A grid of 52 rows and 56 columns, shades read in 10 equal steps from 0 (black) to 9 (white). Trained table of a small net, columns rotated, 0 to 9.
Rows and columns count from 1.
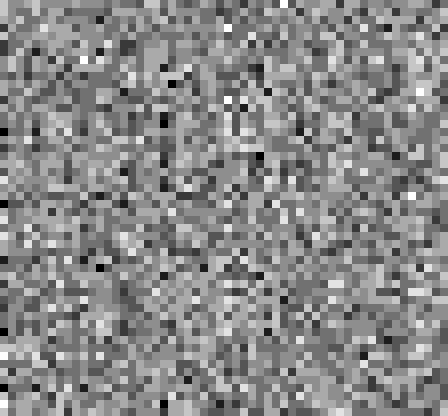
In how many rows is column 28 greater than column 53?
22
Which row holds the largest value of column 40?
30
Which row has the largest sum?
8
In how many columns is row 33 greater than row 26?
20
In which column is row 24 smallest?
21
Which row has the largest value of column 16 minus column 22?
11
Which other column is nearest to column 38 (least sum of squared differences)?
45
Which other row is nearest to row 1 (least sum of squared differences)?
28
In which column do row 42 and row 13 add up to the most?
29
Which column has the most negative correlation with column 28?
1
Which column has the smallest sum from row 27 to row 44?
49
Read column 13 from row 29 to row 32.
6 4 4 5
